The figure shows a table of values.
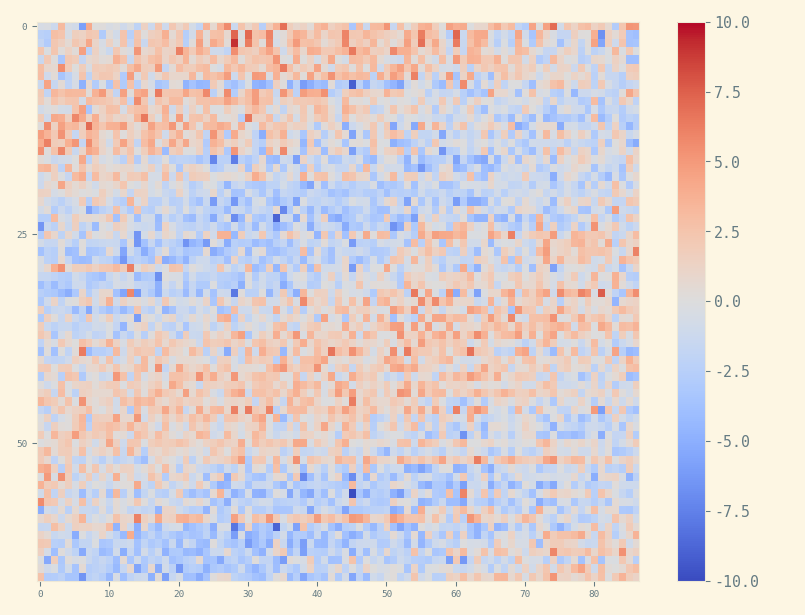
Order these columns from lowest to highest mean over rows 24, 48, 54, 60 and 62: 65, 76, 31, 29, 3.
31, 29, 76, 65, 3
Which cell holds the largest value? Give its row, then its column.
2, 28
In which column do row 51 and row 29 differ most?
50
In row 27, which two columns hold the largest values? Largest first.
86, 73
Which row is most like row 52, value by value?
37
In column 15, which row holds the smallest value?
27
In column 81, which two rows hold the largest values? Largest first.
32, 36
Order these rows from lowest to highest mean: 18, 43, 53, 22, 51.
22, 53, 51, 18, 43
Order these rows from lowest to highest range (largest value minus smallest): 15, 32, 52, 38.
38, 52, 15, 32
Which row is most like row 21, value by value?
16
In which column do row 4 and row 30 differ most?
17
